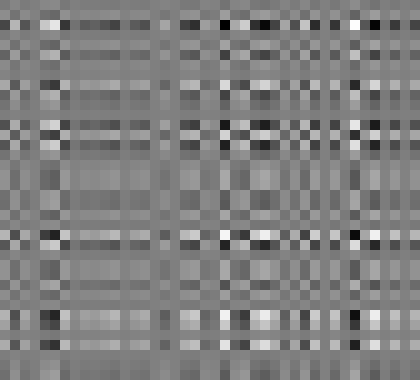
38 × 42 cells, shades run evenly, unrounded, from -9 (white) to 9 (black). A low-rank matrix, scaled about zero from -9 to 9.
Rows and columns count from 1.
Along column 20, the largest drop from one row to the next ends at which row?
14
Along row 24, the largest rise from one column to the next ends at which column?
24
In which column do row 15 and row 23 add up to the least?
36
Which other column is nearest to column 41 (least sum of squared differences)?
4
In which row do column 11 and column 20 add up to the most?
3
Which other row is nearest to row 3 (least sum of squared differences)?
13
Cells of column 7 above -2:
32
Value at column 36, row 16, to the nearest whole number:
-2
